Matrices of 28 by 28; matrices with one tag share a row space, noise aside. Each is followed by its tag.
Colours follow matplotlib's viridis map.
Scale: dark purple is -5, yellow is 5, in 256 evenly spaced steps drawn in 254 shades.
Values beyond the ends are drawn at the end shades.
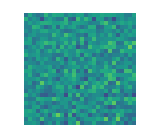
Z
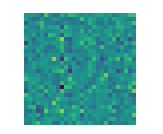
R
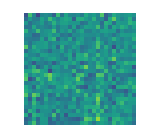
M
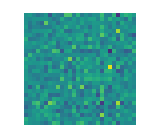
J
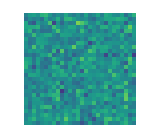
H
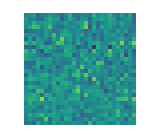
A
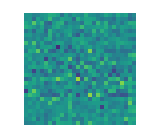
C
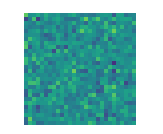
M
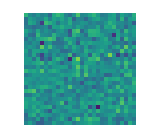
A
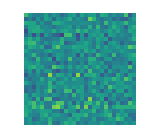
C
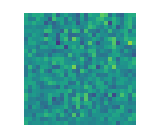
Z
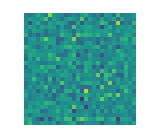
J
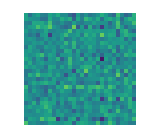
J
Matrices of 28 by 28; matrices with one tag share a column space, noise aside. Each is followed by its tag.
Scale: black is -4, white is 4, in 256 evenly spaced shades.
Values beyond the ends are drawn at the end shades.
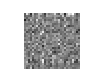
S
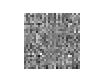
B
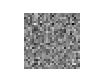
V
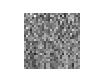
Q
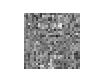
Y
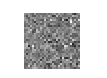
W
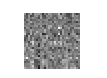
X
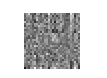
B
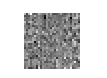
X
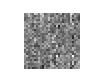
B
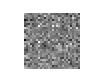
W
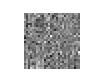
Y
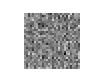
Y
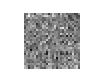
Y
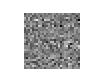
W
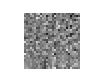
Q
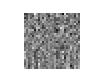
Q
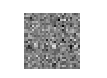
W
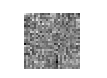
S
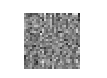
S
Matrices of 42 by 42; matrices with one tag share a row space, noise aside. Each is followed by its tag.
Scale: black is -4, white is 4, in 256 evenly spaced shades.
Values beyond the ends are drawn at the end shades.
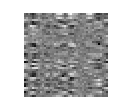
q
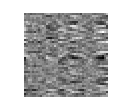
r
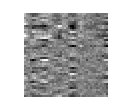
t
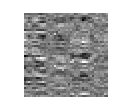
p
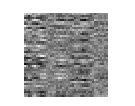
p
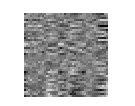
r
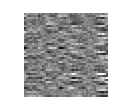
r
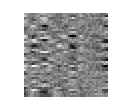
t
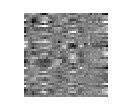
t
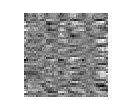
r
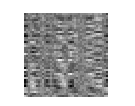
q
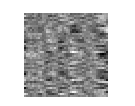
r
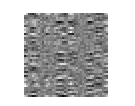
q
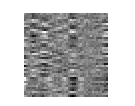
t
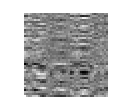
p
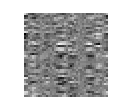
q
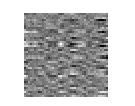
r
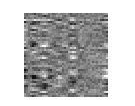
t
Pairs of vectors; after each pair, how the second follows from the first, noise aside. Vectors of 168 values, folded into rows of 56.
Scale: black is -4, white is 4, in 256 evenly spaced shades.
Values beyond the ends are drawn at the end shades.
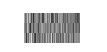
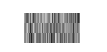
sign-scrambled.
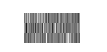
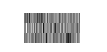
negated.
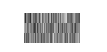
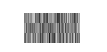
wrapped around.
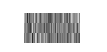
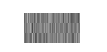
negated, shrunk.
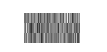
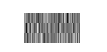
sign-scrambled.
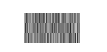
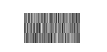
wrapped around.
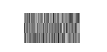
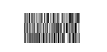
scaled up.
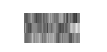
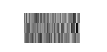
sign-scrambled.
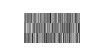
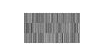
negated, shrunk.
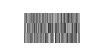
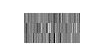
negated, partly zeroed.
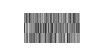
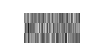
negated.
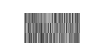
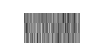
negated, partly zeroed.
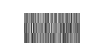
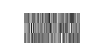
sign-scrambled.
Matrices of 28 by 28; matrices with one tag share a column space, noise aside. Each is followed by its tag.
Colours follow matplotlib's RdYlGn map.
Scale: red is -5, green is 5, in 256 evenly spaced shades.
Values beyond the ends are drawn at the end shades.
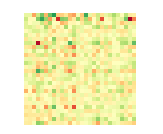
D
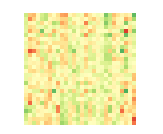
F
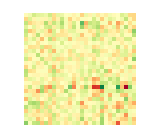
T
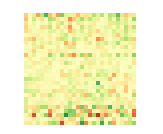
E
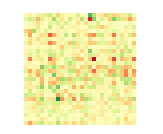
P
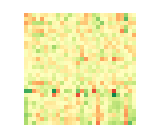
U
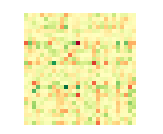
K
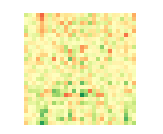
U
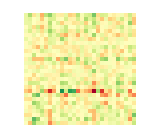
U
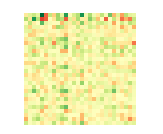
D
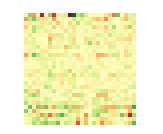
E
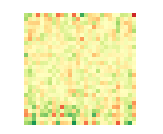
E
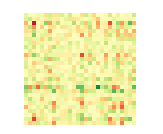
T
